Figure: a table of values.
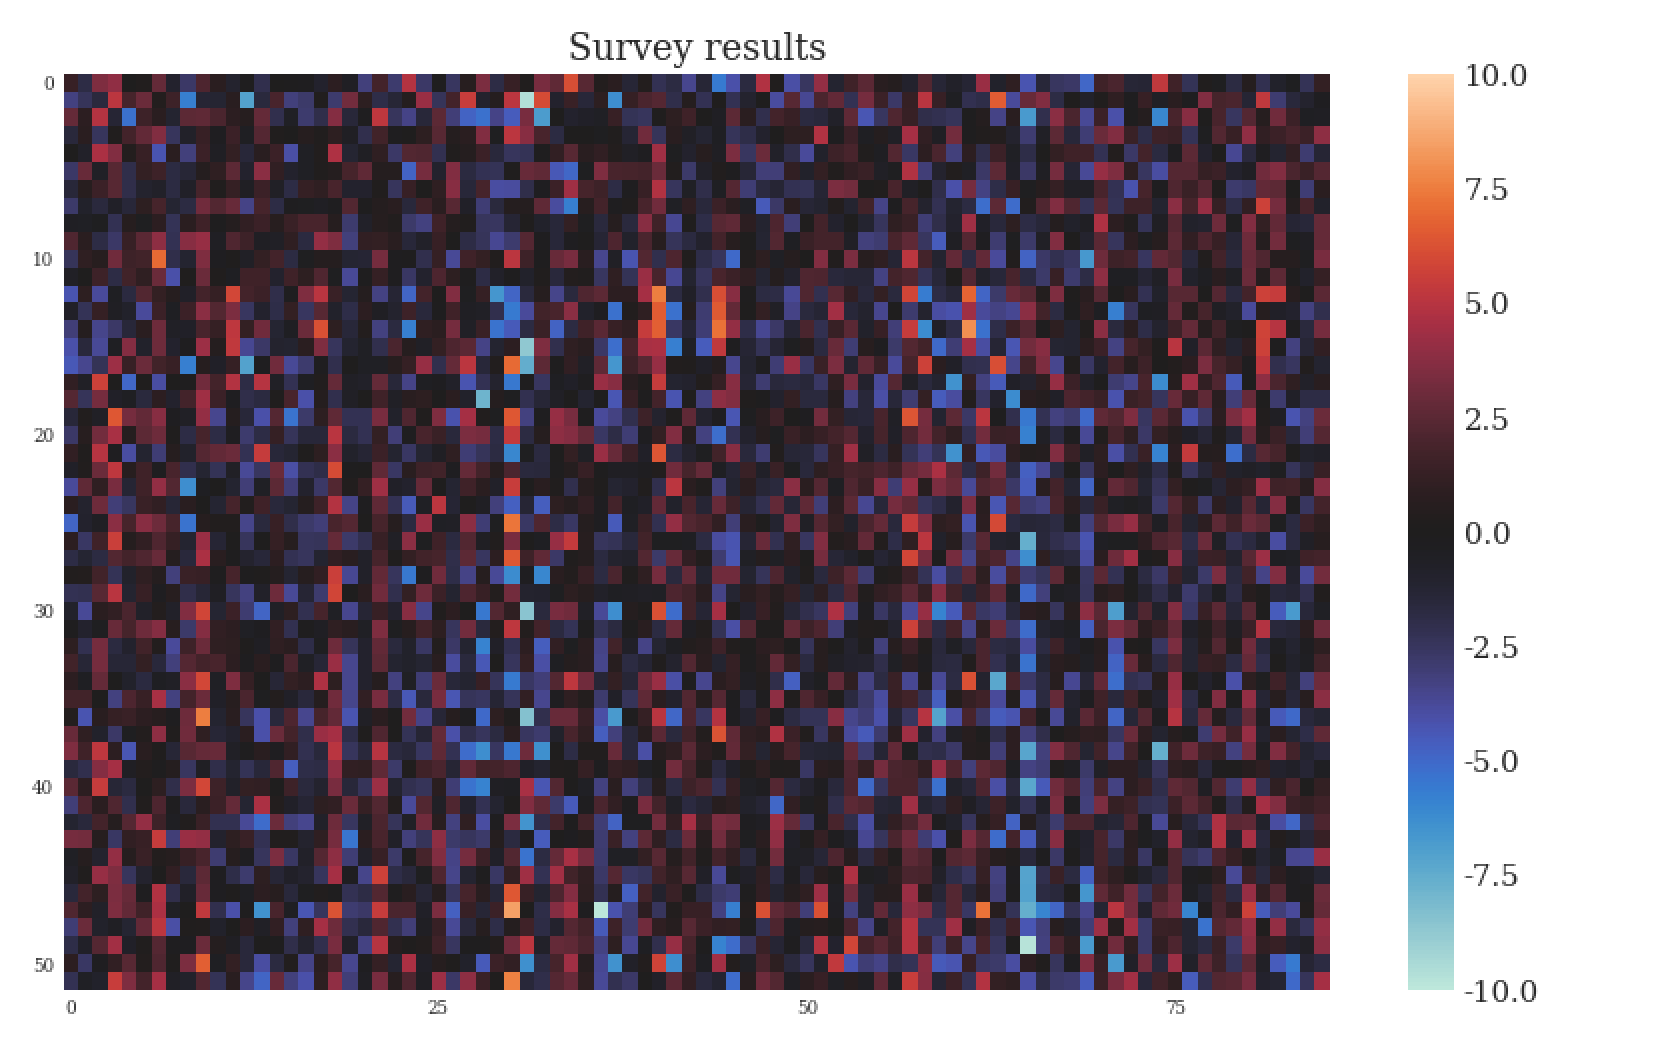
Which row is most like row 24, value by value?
28
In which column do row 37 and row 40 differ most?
44
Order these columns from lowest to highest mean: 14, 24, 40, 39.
24, 14, 39, 40
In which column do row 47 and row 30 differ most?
71
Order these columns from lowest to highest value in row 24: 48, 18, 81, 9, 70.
81, 9, 70, 48, 18
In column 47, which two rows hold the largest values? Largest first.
47, 0
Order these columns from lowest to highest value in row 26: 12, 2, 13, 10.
12, 10, 13, 2
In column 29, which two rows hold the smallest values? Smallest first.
12, 14
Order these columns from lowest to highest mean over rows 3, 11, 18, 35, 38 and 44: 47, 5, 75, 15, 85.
47, 15, 5, 85, 75
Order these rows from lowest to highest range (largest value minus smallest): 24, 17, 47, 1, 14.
24, 17, 14, 1, 47
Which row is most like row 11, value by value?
8
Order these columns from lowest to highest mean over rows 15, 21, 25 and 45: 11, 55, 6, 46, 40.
46, 55, 6, 11, 40
